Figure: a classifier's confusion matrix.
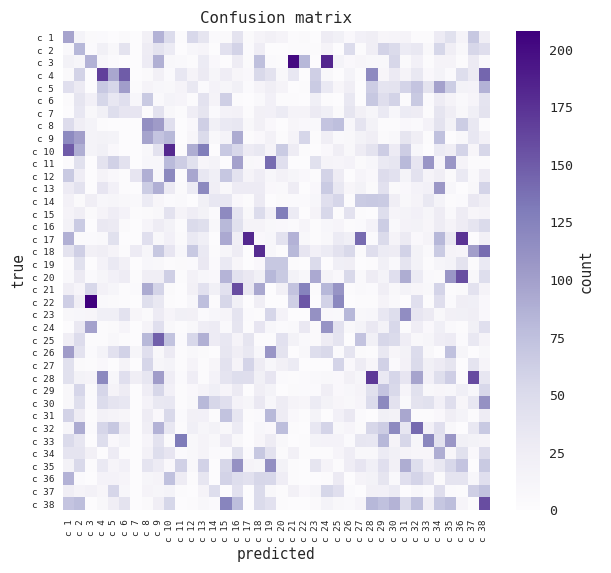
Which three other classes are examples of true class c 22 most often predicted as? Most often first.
c 3, c 25, c 13
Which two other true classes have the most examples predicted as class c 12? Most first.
c 10, c 18
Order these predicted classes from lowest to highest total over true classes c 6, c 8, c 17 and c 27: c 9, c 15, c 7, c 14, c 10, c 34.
c 7, c 14, c 10, c 9, c 34, c 15
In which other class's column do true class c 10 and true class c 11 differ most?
c 1
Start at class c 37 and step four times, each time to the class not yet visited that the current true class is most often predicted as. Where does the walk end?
c 36
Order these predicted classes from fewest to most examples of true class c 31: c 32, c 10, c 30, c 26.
c 32, c 30, c 26, c 10
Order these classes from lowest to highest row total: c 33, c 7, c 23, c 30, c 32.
c 7, c 23, c 33, c 30, c 32
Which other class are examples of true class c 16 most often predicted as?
c 15
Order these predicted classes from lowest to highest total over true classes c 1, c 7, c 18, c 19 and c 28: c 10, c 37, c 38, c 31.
c 10, c 31, c 38, c 37
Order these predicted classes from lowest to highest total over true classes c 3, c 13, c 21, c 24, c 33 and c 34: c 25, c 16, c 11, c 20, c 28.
c 20, c 28, c 11, c 25, c 16
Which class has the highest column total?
c 38
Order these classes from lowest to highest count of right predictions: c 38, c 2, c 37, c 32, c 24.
c 37, c 2, c 24, c 32, c 38
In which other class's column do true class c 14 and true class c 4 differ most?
c 6
